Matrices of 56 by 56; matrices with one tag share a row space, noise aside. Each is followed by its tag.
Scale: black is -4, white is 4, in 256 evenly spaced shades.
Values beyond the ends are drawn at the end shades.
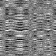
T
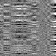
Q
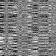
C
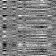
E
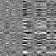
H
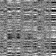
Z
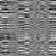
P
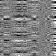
Q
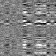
H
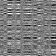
Z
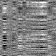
E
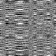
T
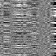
Q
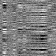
E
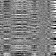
Q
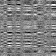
Z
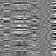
Q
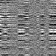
P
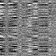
C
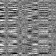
C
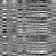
E
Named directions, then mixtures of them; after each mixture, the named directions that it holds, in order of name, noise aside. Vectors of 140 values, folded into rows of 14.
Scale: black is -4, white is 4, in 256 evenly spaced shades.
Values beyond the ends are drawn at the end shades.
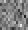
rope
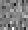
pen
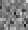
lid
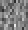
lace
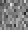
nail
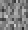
lace, lid.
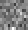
lid, pen, rope.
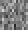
lace.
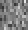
lace, nail, pen.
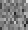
lid, rope.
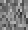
pen, rope.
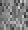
lace, nail, rope.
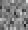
lid.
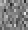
nail.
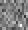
rope.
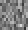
pen, rope.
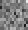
lid.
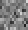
lid.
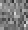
lid, rope.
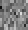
lace, lid.
